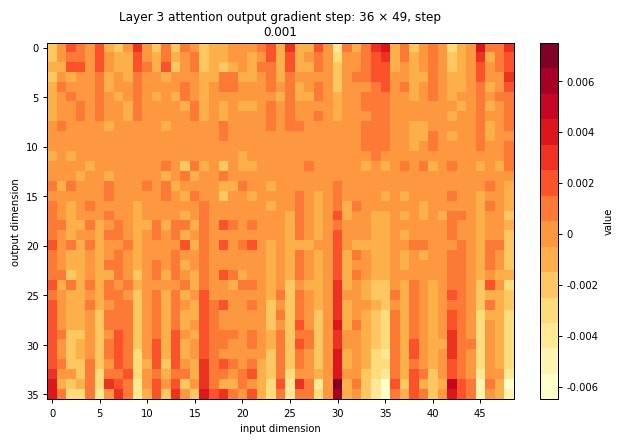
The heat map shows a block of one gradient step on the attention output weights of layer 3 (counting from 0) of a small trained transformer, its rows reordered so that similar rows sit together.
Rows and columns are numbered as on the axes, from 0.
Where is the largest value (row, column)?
34, 30
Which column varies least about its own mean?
29
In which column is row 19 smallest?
48
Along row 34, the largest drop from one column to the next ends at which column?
31
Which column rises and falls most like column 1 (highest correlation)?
19
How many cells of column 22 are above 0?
2
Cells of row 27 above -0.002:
40
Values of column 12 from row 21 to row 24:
0 0 -0.001 0
